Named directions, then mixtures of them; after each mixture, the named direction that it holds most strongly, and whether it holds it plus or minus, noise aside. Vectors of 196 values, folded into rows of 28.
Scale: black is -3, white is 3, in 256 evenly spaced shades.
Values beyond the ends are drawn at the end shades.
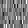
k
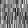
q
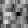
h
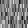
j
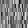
j, plus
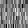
q, minus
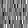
k, plus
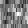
h, minus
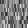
j, plus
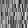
j, plus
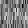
q, minus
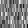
j, minus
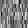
j, plus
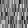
j, plus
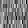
k, minus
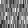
j, minus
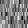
j, plus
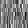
q, plus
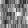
h, minus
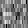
h, plus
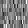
k, plus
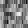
h, minus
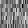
q, minus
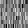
q, minus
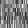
q, plus
